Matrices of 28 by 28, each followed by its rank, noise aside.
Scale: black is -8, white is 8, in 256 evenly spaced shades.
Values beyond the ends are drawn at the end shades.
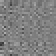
three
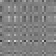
one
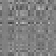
two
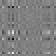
one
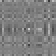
two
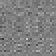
three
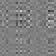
two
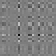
one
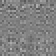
four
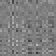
three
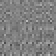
four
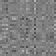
three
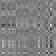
two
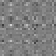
two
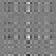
one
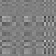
one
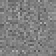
six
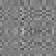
two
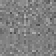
six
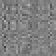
four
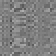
three
